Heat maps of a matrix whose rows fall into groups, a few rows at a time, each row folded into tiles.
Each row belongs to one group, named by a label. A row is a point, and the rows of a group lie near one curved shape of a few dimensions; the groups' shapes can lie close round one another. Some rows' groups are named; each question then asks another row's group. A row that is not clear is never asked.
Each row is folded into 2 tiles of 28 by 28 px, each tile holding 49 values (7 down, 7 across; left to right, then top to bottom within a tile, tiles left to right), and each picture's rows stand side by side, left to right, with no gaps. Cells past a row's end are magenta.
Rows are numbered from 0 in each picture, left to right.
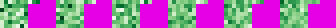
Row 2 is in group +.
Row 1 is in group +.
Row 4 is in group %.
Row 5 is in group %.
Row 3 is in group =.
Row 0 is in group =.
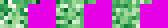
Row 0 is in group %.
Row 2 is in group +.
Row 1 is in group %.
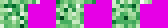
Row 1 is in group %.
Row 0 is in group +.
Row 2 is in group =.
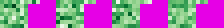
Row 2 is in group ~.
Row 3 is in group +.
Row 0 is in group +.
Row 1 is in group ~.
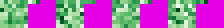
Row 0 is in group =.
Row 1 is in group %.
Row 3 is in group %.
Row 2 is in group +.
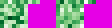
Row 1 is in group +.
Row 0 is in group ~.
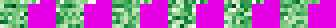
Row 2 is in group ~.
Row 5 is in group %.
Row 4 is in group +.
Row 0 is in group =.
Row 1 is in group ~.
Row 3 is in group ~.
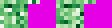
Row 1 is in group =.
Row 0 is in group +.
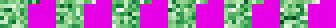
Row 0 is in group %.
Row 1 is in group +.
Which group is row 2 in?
+
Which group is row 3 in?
=
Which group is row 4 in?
+
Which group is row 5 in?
~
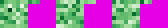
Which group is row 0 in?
%
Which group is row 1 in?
+
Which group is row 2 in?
%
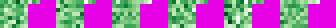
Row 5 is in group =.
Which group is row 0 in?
~
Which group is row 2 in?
~
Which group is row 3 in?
+
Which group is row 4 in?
%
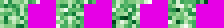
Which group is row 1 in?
+
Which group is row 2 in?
~
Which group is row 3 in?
%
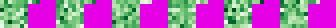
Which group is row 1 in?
%
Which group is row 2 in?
=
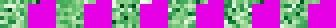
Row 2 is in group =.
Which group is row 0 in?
%
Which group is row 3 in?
%
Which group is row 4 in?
%
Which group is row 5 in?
+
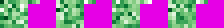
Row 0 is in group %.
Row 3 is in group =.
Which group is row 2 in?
~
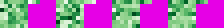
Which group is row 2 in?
%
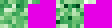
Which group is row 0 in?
+
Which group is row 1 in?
=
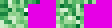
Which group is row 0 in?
%
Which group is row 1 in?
+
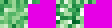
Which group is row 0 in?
+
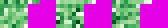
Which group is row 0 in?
+
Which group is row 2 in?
~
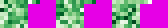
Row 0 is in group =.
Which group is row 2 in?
~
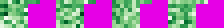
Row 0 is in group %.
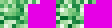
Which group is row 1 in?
~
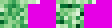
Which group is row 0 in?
=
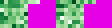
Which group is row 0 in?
~
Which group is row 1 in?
%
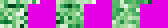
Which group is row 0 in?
=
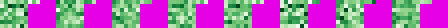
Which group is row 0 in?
=
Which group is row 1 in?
%
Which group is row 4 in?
=
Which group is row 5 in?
=
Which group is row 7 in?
~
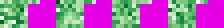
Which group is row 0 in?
~
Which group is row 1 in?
%
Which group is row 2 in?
=
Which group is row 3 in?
=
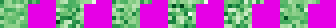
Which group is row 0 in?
%
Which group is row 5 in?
+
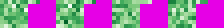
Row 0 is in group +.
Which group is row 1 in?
+
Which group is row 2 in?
~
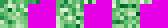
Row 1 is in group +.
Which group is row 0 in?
%
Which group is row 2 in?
=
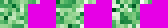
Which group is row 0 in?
+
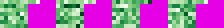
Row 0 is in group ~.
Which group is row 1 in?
=
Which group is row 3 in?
+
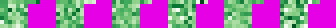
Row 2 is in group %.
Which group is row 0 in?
%
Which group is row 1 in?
=
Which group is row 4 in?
%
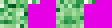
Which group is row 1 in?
=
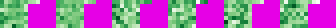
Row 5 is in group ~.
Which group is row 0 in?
~
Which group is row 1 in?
+
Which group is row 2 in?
%
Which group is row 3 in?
+
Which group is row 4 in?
~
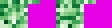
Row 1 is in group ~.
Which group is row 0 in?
%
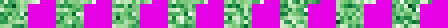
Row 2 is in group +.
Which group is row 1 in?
~
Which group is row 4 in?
+
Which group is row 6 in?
=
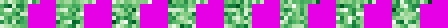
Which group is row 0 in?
+
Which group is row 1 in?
~
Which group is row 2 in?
~
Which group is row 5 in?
%
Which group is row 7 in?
%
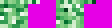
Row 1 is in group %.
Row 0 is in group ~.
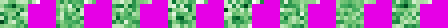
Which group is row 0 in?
~
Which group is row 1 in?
=
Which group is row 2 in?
+
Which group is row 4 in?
=
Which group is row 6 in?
=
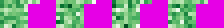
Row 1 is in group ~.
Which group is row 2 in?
~
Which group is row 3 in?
+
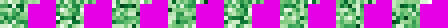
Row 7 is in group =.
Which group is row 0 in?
+
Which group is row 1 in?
~
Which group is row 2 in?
=
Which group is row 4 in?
~
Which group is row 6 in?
+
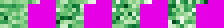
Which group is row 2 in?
~
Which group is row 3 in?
%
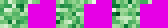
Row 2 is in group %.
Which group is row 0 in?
+
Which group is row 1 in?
~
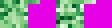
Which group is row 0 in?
%
